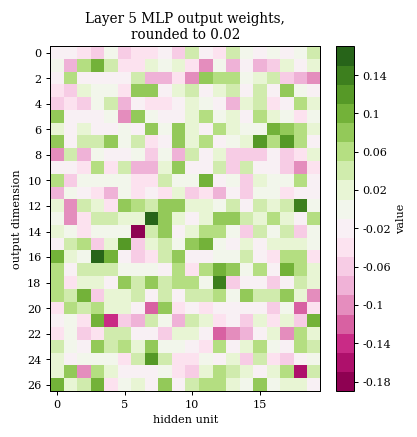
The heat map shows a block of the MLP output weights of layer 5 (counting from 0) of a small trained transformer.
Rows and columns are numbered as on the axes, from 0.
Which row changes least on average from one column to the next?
0
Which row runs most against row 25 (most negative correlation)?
12
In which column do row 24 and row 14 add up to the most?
7
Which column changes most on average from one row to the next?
18
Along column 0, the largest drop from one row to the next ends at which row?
8
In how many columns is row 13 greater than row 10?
13
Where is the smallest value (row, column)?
14, 6
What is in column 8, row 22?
-0.06
